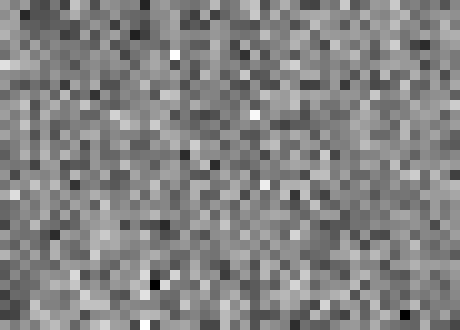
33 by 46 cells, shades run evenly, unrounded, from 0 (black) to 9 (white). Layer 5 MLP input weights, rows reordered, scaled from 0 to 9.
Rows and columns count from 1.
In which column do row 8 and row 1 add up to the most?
25
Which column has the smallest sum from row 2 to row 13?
20
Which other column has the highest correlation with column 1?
2
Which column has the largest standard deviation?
15
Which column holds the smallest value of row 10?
10
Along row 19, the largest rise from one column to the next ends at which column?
27
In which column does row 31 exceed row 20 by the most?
33
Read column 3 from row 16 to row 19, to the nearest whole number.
6 4 5 5
